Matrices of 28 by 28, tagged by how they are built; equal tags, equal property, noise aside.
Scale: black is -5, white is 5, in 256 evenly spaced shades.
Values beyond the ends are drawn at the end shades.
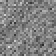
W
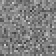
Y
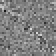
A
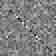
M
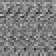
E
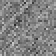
W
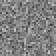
Y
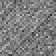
W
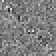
A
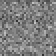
E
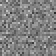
E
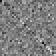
M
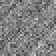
W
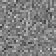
Y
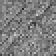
W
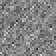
W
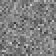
Y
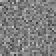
Y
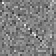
M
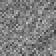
W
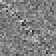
A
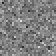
M
